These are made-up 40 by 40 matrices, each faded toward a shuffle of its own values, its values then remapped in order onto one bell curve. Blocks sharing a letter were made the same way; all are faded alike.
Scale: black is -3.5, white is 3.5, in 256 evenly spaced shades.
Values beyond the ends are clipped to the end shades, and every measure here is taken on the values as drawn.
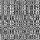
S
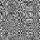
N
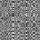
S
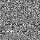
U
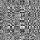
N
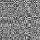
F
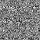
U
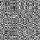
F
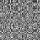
F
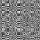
S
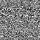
U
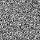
U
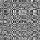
S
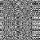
N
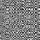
S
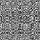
F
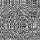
N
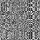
N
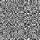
F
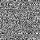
U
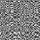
F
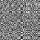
F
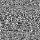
U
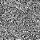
U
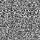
U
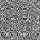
N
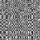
S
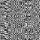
N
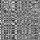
S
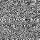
U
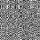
F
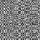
S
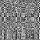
S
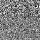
U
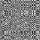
S
